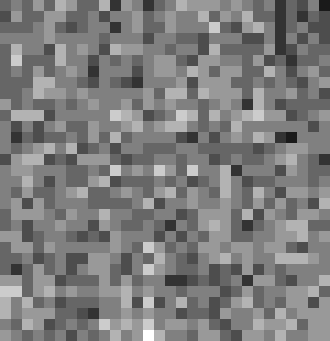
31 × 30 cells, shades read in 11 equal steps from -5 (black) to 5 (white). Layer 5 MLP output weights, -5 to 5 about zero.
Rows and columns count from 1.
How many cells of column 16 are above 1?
3
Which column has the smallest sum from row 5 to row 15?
27
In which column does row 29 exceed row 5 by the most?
26
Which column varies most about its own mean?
14
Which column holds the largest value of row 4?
5
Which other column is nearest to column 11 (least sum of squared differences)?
25
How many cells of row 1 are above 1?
3
